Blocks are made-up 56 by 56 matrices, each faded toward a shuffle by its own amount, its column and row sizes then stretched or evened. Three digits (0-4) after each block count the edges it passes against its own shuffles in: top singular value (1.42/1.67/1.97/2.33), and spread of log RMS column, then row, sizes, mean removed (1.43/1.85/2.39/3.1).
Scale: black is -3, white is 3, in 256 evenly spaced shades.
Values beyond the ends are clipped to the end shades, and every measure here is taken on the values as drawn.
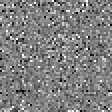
0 1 3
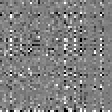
4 4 3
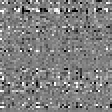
3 2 4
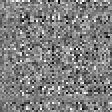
2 2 3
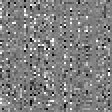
0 4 1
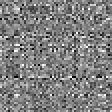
3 0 3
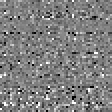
1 2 3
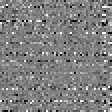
2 2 4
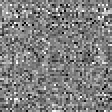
2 0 2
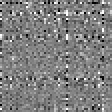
3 3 3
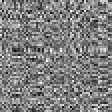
3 1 2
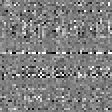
3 1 4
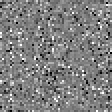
0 1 0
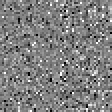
0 2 0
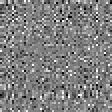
4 2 1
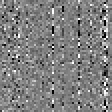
3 4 0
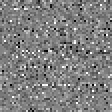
0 0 2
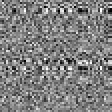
4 1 3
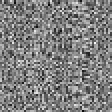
3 0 0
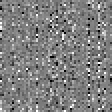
0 4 0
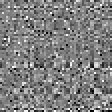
4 1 2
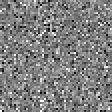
0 1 0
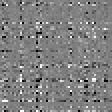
1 3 4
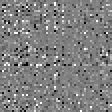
2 3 2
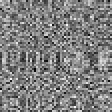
3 0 2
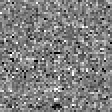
1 1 1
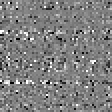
1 2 4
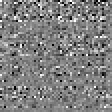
3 2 4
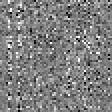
1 3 1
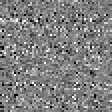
0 1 3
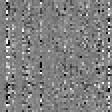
1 4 1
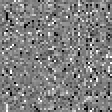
3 2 0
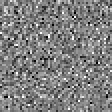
3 0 1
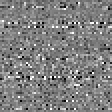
1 0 4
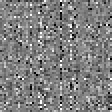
2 3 1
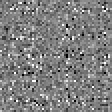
0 2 2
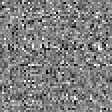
2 1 2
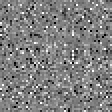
2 1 1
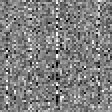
3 3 0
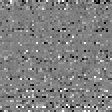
1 1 4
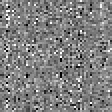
1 3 1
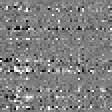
2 2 4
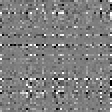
4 3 4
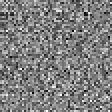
3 0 1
